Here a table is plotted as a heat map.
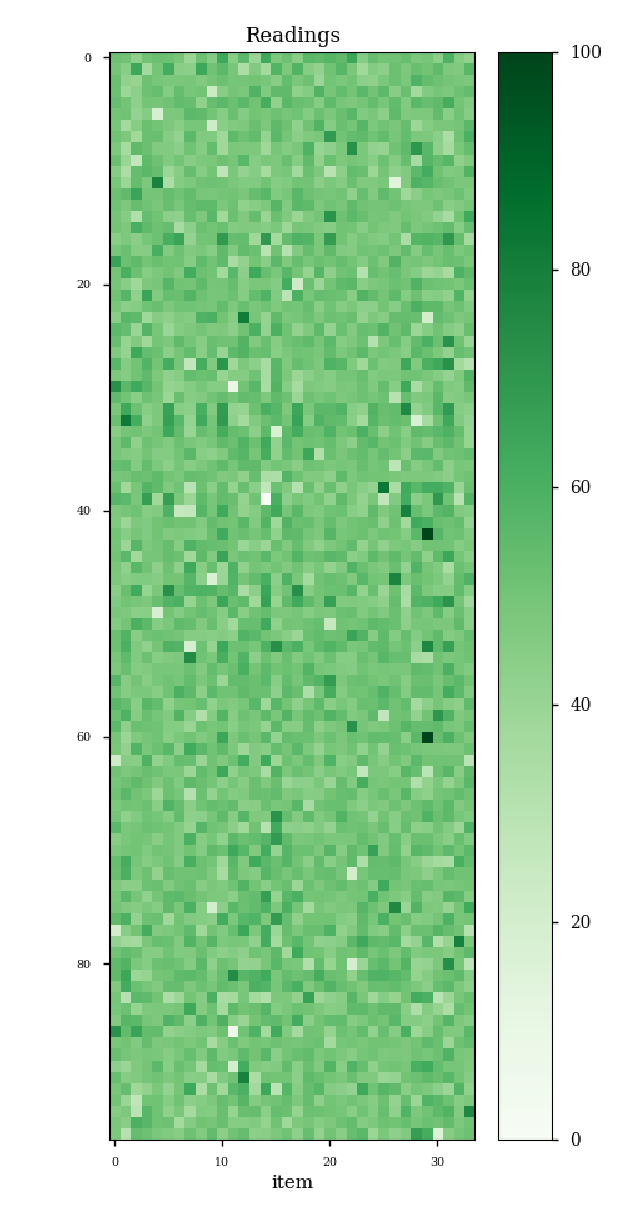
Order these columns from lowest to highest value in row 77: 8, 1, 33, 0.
0, 33, 8, 1
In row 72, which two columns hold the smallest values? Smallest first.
22, 10
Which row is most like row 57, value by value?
24
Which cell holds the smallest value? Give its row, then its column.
39, 14
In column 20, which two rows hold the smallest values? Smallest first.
50, 10
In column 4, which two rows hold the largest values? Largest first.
11, 17
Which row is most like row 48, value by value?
16
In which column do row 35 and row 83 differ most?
14
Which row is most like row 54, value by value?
88
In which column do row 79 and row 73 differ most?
17
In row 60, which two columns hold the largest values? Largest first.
29, 10
